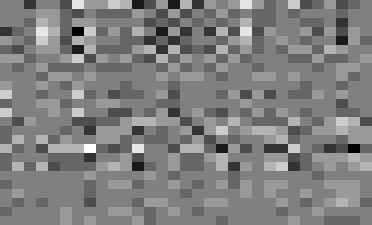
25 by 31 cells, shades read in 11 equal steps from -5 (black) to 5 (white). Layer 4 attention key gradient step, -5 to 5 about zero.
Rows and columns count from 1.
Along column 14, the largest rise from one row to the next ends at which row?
7
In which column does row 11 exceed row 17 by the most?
30
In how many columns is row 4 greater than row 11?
13
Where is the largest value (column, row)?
8, 17
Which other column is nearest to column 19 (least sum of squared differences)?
28
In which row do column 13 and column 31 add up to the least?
5
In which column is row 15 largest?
19
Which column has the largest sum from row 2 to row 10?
4
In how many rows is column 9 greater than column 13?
11
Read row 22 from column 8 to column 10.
-1 0 0
